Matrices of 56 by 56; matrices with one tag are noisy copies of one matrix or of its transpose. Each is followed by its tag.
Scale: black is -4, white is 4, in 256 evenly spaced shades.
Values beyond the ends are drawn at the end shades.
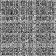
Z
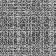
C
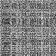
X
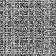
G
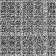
Z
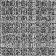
Z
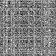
G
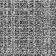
G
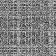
C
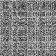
X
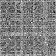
Z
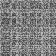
X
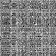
X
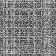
G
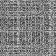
C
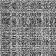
X
